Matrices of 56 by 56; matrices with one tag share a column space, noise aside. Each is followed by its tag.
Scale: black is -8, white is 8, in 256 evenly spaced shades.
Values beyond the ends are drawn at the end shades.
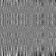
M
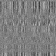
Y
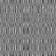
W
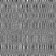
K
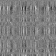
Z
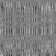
Z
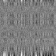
M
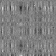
Z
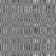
W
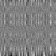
M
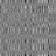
W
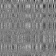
K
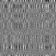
K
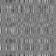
W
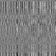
Y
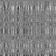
Z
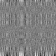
M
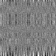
M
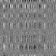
K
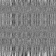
M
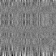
M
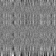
M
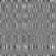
K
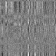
Y
